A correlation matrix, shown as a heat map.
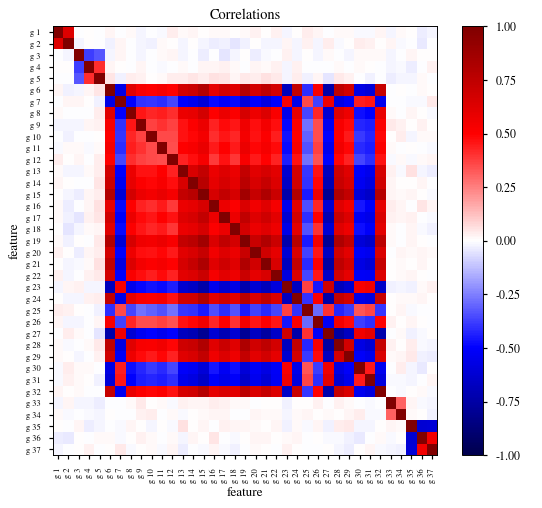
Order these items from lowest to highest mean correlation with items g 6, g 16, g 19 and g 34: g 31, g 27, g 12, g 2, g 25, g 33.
g 27, g 31, g 25, g 2, g 33, g 12
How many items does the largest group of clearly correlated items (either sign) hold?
27
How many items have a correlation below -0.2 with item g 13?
6
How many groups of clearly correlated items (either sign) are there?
5
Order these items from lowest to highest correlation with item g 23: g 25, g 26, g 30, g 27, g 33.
g 26, g 33, g 25, g 30, g 27
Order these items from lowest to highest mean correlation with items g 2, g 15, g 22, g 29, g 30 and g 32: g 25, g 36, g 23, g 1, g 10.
g 23, g 25, g 36, g 1, g 10
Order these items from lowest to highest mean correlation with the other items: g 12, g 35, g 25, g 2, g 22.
g 25, g 35, g 2, g 12, g 22
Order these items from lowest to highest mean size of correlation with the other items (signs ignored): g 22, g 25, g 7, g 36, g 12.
g 36, g 25, g 12, g 7, g 22
